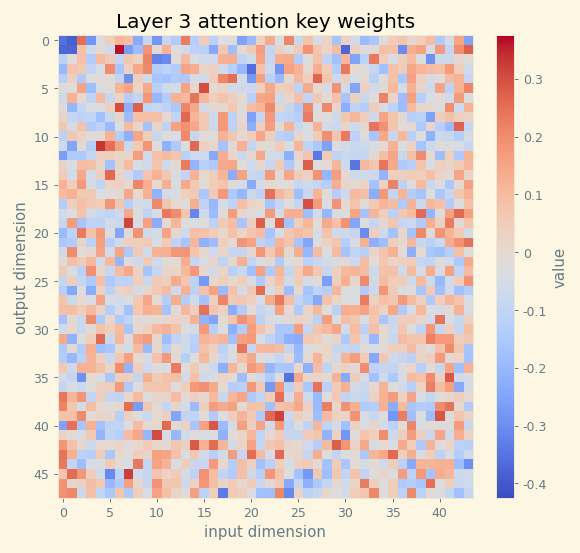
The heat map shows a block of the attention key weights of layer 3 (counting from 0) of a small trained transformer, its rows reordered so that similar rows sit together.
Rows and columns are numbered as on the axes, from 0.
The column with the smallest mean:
24
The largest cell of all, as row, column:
1, 6
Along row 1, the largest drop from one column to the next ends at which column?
7
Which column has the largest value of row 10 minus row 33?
13
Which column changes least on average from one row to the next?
3
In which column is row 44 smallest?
43
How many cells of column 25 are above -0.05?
30
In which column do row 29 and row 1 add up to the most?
40
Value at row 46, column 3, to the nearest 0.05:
0.1
